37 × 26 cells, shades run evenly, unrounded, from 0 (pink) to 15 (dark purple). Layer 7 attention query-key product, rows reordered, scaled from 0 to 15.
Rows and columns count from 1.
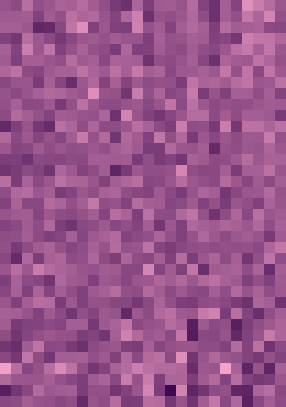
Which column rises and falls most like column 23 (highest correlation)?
18
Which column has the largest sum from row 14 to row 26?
1
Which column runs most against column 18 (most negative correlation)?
17
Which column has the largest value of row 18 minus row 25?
14
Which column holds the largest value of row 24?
2
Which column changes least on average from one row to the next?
10
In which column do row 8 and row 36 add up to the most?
16
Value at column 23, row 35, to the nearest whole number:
9
